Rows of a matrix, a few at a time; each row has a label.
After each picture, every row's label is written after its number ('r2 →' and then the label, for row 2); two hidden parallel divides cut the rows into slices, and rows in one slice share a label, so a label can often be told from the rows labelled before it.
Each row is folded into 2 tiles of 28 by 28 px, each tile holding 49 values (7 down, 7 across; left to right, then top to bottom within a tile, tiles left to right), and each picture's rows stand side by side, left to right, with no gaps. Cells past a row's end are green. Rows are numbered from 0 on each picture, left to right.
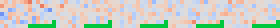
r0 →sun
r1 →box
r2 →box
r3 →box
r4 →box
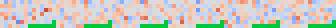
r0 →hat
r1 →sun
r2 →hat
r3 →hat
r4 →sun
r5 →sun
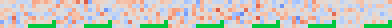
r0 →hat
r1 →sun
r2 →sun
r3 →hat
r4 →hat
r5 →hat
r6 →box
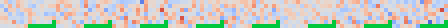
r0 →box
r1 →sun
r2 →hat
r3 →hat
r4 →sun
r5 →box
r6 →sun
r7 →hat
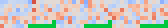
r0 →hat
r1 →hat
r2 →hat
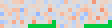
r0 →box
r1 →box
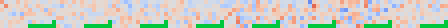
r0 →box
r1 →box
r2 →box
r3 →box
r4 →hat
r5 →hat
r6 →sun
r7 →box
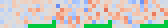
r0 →box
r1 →hat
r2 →hat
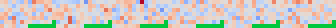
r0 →hat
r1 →hat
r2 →sun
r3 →hat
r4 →sun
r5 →sun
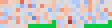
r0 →sun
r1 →hat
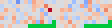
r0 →hat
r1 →hat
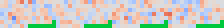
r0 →sun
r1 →box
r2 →hat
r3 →hat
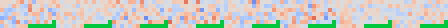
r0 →sun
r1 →box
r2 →sun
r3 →sun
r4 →hat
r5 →hat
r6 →box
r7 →box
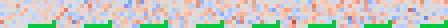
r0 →box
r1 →hat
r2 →hat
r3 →sun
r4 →sun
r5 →hat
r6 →sun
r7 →sun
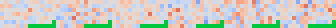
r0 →box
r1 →sun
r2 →box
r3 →hat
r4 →sun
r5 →hat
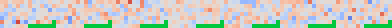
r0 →sun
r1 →sun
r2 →sun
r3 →box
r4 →hat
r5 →sun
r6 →sun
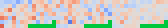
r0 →hat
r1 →sun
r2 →box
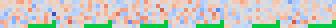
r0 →sun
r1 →hat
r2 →hat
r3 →sun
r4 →box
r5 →hat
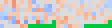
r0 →sun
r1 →box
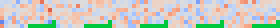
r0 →hat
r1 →box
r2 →hat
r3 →hat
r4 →sun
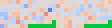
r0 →sun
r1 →box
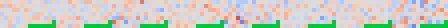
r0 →box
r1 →box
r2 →sun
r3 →box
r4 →hat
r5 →box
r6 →box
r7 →hat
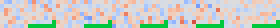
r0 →hat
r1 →sun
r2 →sun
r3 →hat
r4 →box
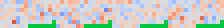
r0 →hat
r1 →sun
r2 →box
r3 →hat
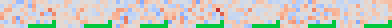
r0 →hat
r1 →box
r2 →hat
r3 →hat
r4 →box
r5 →hat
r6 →box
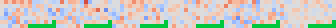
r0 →sun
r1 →sun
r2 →sun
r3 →box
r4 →sun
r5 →box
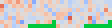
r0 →sun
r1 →hat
